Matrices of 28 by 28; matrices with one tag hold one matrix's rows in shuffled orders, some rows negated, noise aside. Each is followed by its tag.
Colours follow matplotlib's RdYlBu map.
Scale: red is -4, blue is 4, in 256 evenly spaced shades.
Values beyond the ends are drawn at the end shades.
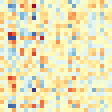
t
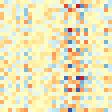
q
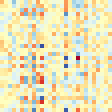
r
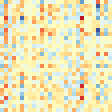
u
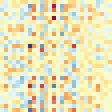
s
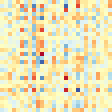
r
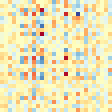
r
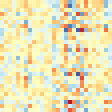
q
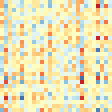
u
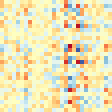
q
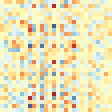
s
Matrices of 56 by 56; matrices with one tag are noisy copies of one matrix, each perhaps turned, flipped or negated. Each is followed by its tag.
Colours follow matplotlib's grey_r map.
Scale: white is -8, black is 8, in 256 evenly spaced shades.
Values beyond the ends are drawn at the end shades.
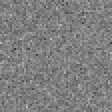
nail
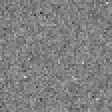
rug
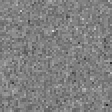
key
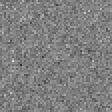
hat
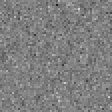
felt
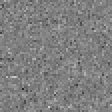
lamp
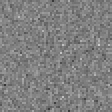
nail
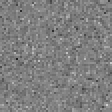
key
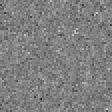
rug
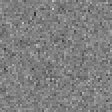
lamp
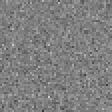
nail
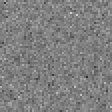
rug
